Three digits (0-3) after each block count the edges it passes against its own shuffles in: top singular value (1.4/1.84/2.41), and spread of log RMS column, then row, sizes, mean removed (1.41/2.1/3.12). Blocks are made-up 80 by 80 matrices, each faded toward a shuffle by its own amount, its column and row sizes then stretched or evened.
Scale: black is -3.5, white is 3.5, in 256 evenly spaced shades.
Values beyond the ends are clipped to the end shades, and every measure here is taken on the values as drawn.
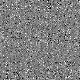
0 1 1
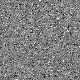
0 0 1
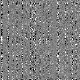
2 3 1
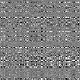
3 2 3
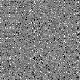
2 1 0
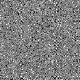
2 1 1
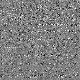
0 0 2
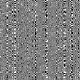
3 3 1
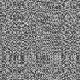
3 1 0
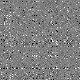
1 2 2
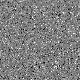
1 0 1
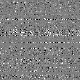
0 1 3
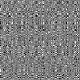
3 2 2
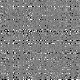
2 2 3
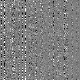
2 3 0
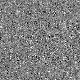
1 0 1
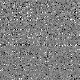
1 1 2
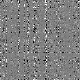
1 3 2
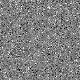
1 1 0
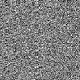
2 1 0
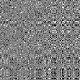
3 2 2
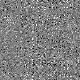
0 2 1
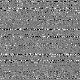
1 0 3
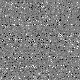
0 0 2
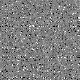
1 1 2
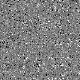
0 1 1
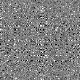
2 1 2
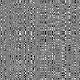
3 3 1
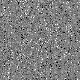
1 1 0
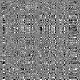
3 2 2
